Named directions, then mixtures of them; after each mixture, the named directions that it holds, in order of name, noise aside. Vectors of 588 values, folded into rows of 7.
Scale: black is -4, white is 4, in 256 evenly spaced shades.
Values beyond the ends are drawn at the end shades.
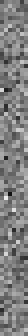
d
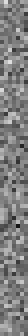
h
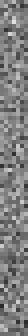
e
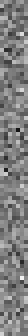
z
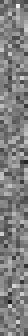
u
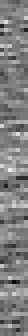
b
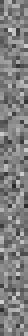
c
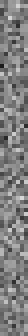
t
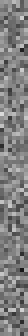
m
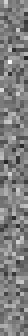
h.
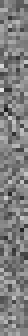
d, t.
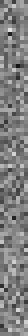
c, e.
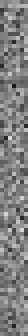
t.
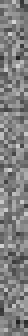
d, e.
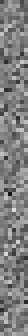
d.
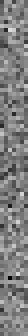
b, c, m.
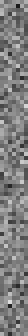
u.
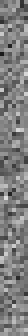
b, d.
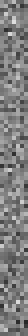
e.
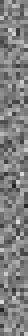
c.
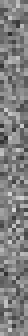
h, t.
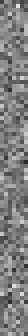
d, u.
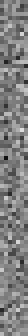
c, d, z.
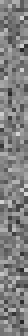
m.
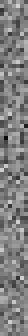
c, t, z.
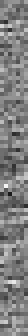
b, d, t.
